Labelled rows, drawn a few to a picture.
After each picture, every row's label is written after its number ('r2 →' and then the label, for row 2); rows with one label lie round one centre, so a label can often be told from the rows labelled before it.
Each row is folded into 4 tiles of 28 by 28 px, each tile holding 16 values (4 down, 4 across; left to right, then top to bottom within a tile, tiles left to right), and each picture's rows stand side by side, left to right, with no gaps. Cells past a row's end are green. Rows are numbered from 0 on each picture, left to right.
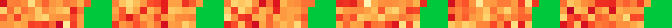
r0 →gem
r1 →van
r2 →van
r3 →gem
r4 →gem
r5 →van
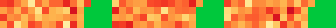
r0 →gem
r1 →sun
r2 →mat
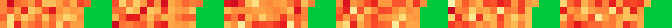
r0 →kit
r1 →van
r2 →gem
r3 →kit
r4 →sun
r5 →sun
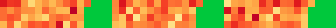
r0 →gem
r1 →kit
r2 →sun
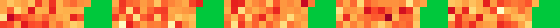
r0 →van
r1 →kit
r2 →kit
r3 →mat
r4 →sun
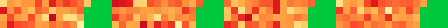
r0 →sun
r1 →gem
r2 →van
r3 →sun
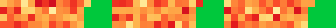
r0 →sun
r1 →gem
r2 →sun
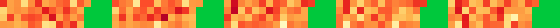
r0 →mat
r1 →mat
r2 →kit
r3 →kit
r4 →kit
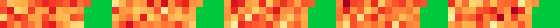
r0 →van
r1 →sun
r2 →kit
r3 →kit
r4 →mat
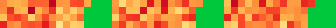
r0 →van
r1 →van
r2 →kit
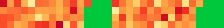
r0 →gem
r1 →mat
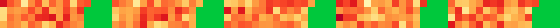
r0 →mat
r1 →mat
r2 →sun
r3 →gem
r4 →van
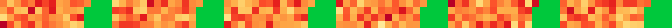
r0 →van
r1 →sun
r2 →van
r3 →mat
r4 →gem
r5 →van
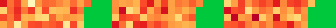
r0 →gem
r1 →van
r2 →sun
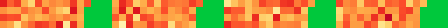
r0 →gem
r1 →kit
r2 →sun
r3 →mat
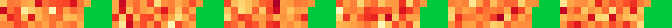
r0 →sun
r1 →kit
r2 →van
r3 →mat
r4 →mat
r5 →sun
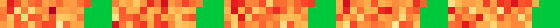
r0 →kit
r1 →van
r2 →kit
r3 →kit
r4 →sun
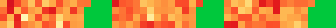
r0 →kit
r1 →gem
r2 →van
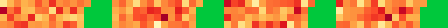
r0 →sun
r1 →mat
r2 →gem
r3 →mat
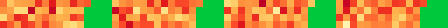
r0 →van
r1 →sun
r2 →sun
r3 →kit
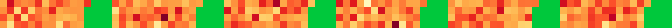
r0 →kit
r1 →mat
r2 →sun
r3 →gem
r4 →van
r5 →mat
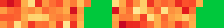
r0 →gem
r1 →sun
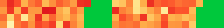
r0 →kit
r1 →sun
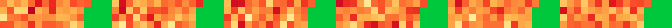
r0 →van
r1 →kit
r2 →kit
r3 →gem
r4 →kit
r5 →sun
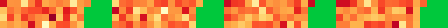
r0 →mat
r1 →sun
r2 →gem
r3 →gem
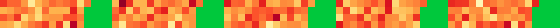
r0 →gem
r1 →kit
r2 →mat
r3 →van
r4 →gem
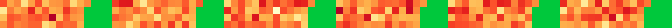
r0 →mat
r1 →gem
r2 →sun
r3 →sun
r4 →sun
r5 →mat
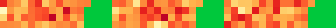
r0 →mat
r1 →mat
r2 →van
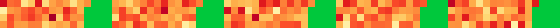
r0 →mat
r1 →van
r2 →sun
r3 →kit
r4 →gem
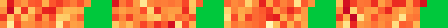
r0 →kit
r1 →gem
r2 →mat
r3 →kit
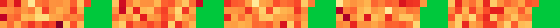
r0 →gem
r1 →kit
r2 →gem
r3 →sun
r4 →kit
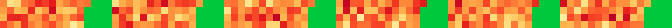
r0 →van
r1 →sun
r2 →mat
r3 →kit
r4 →kit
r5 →mat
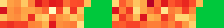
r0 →sun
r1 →sun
